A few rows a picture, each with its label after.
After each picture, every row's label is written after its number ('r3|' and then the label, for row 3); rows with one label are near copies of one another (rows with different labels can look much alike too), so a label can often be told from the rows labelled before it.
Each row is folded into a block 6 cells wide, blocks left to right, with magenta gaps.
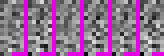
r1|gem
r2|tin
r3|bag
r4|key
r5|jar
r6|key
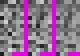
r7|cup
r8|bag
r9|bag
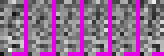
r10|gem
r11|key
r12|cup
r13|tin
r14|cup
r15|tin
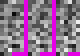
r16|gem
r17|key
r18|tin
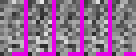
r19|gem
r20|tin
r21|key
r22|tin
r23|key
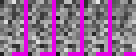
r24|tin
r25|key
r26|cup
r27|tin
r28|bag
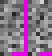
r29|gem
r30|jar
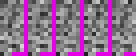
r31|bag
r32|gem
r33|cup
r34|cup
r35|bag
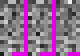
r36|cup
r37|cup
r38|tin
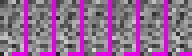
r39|bag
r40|cup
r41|key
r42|gem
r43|bag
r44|gem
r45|jar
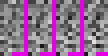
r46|cup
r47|bag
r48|key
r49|key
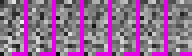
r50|tin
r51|jar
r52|cup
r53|bag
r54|jar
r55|cup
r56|gem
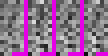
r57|bag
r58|tin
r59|key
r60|jar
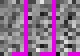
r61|bag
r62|gem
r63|key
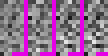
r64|bag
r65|cup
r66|key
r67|key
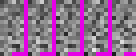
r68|tin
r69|tin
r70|cup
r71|jar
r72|key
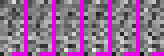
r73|tin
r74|bag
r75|gem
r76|gem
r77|jar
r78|jar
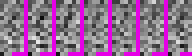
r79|key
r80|key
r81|bag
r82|bag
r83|cup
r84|tin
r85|key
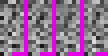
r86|cup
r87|key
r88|bag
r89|jar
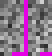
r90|bag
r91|tin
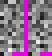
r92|cup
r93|key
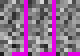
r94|key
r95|tin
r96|jar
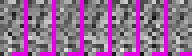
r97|jar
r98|bag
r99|jar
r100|bag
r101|cup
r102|key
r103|jar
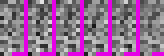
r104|cup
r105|tin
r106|tin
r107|bag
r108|tin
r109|bag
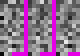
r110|cup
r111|tin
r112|key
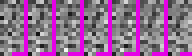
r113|cup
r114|cup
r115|gem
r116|bag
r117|gem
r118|bag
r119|bag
